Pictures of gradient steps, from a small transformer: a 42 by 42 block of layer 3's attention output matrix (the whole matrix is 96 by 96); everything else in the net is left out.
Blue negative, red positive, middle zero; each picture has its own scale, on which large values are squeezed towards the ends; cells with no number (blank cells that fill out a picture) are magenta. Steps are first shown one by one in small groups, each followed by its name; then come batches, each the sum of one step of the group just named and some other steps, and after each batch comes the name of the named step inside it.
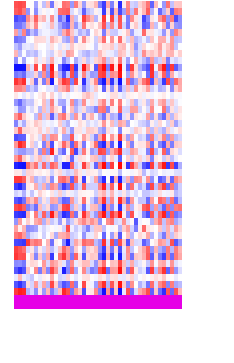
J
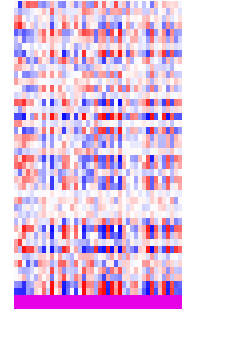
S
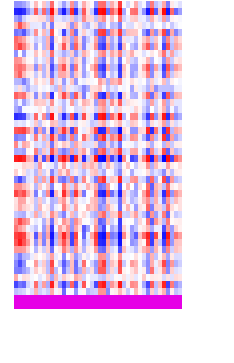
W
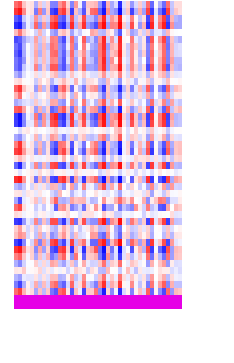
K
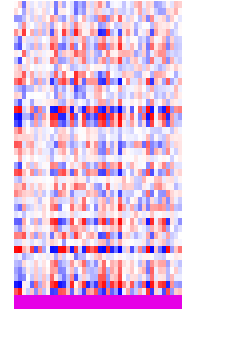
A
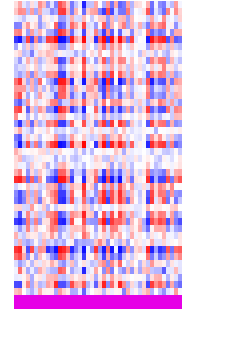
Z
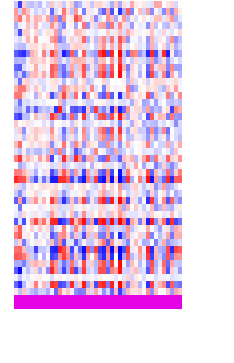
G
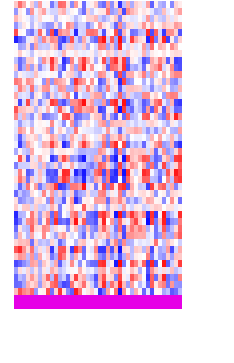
Z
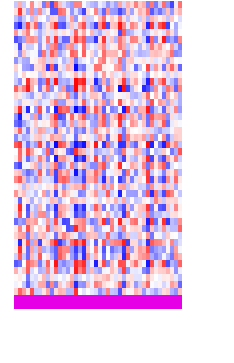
K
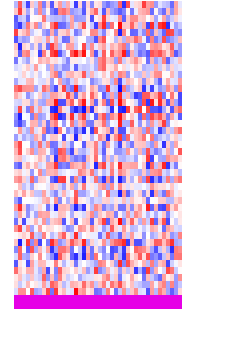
K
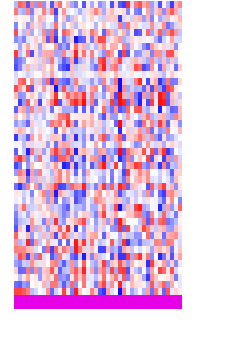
J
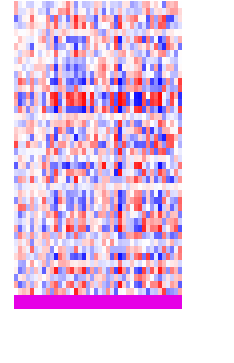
J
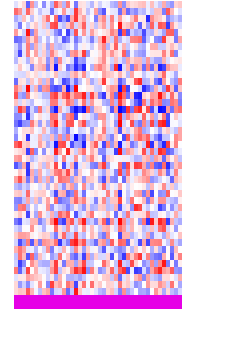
K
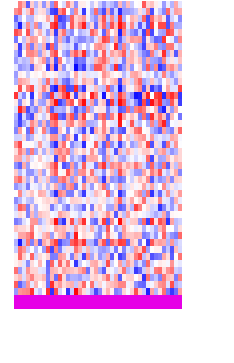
K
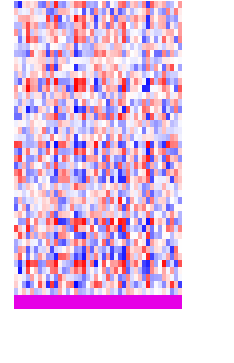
G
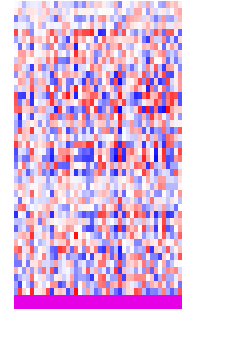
A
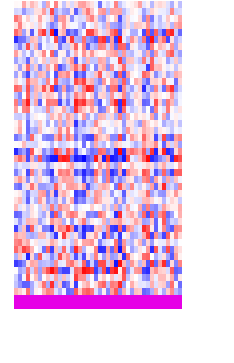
S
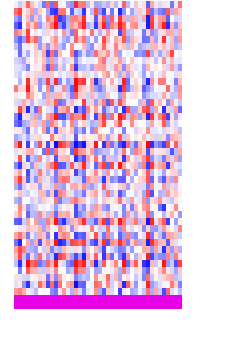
K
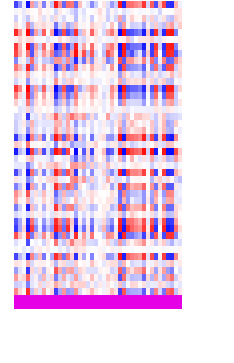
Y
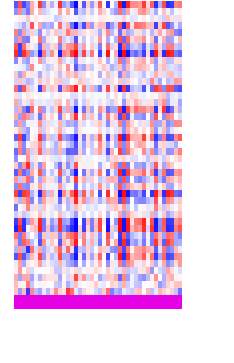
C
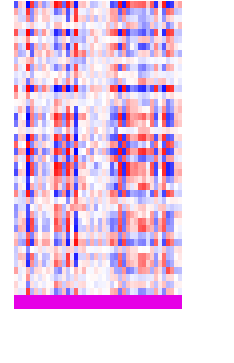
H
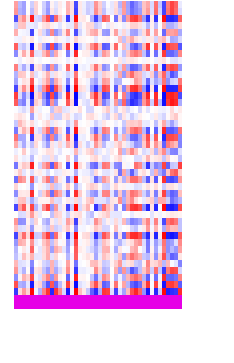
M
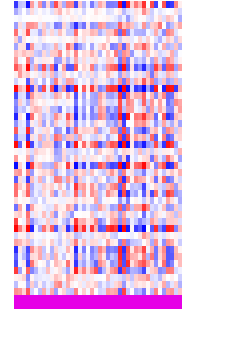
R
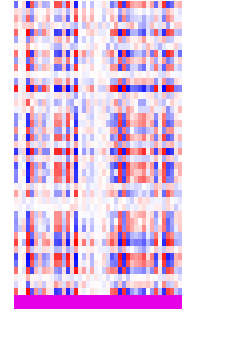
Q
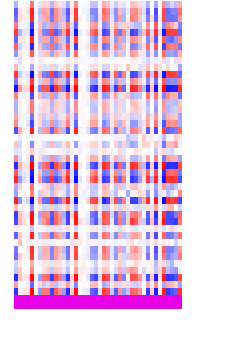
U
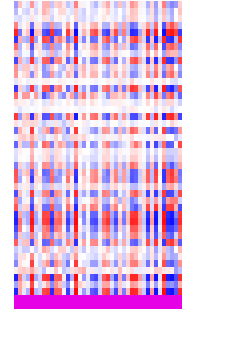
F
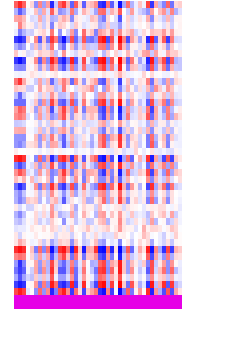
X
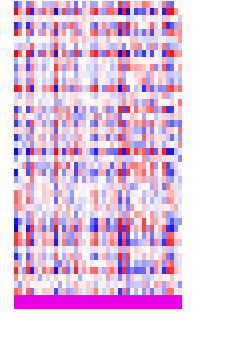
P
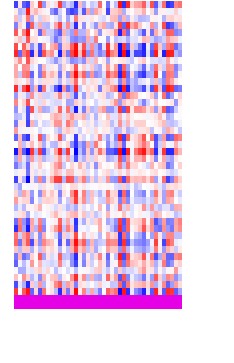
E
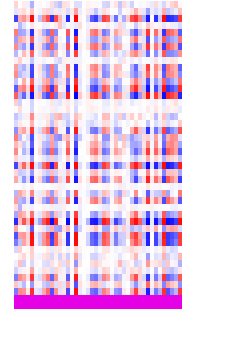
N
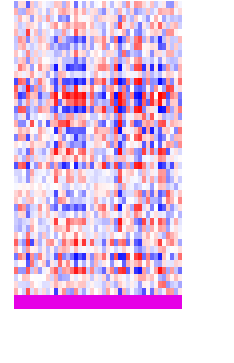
Q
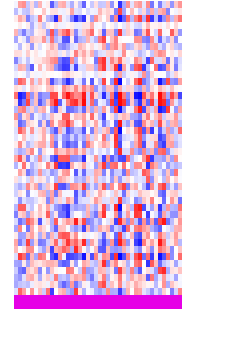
X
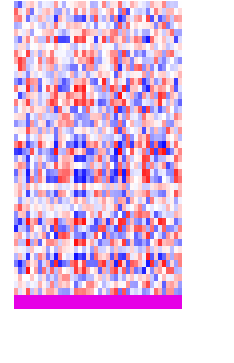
P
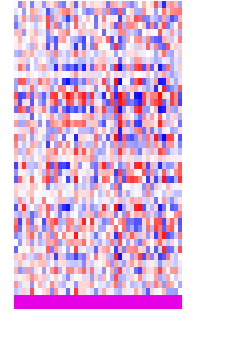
M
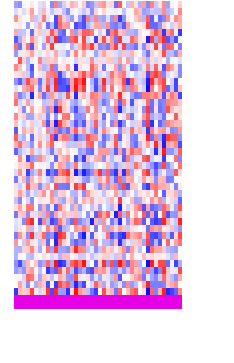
M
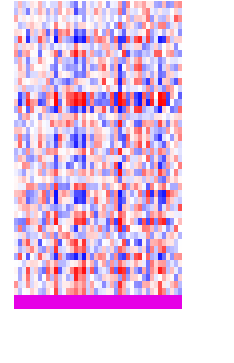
C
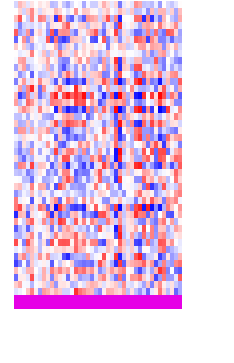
U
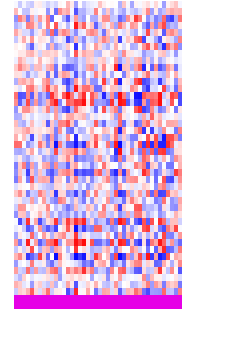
M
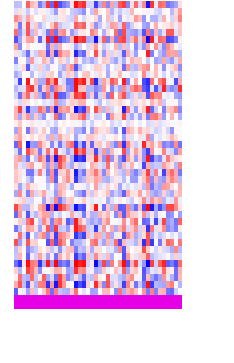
F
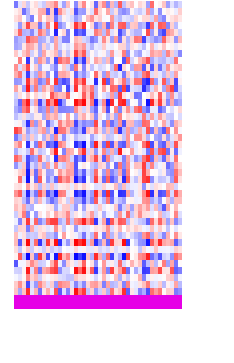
Q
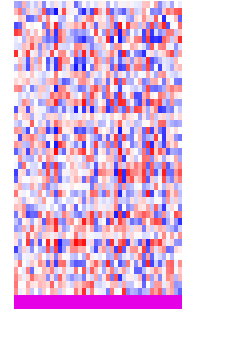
P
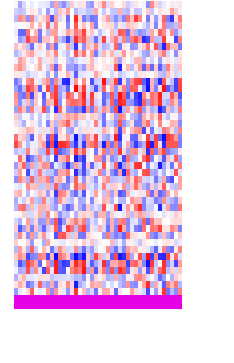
M
